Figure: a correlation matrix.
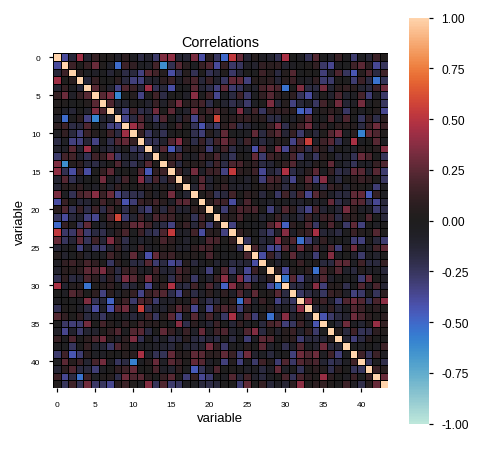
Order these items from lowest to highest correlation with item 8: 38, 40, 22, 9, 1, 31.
1, 9, 40, 31, 22, 38
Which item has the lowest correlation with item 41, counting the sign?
18
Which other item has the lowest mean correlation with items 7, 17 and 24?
32
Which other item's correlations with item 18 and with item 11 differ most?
33
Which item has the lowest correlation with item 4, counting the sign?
30
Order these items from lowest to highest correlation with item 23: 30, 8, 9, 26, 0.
26, 8, 9, 30, 0
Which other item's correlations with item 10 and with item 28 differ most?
40
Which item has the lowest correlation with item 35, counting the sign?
34
